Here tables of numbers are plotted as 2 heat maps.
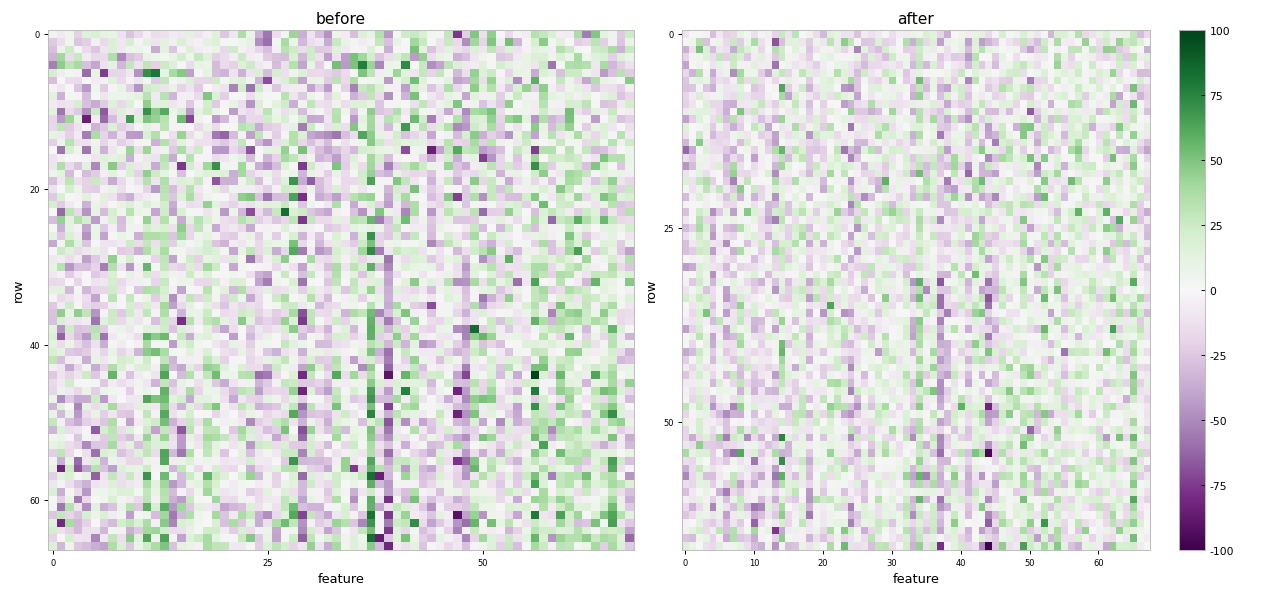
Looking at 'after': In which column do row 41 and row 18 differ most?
44
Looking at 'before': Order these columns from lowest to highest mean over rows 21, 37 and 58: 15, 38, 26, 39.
39, 15, 26, 38
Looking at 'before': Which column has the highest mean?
37
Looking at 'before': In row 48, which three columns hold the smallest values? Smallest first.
39, 29, 3
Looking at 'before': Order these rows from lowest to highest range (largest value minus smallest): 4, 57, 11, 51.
51, 4, 11, 57
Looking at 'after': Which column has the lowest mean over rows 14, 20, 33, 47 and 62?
33
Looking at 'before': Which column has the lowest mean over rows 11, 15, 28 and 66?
4
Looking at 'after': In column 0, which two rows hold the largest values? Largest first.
54, 48
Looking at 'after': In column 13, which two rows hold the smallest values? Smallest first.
64, 1
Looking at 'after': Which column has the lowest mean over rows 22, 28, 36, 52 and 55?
24
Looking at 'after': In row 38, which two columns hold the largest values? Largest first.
62, 52
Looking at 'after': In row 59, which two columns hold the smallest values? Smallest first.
6, 18
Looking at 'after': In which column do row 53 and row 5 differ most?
49
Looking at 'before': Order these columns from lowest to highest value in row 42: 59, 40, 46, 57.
40, 46, 59, 57
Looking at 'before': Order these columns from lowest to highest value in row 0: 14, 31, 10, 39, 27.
39, 31, 10, 14, 27
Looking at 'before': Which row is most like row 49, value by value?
55
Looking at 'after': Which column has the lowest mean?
37
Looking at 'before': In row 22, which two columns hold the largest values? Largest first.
57, 18
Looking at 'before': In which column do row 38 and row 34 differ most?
49
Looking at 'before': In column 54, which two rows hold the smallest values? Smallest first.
32, 6
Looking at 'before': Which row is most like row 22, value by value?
42
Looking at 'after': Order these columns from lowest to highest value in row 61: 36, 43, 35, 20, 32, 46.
20, 35, 46, 36, 32, 43
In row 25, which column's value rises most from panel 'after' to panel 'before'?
15
